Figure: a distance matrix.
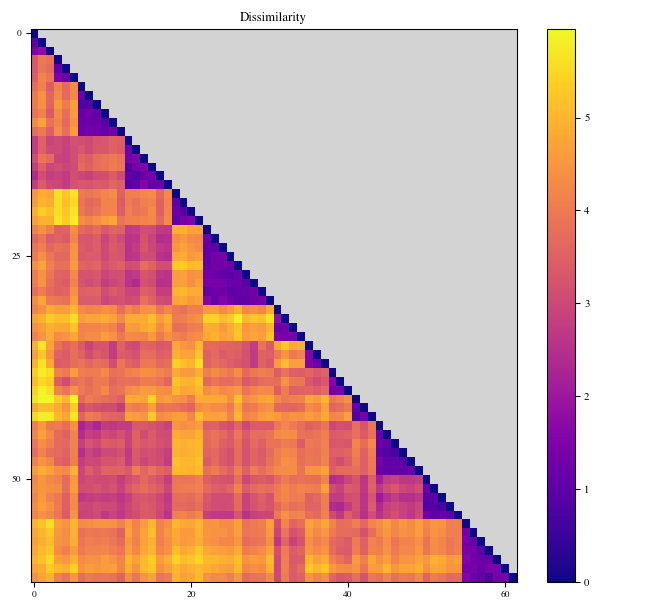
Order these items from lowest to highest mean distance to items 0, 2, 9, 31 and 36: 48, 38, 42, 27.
27, 48, 42, 38
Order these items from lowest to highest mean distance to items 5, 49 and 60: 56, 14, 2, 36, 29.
56, 14, 29, 36, 2
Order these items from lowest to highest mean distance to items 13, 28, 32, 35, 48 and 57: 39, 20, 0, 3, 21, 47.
47, 39, 3, 0, 20, 21
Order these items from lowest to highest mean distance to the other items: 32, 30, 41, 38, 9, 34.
9, 30, 38, 34, 41, 32
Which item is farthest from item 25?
32
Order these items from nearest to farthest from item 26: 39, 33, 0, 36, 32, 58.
36, 39, 0, 58, 33, 32
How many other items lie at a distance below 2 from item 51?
4
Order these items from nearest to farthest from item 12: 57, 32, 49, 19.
49, 19, 57, 32
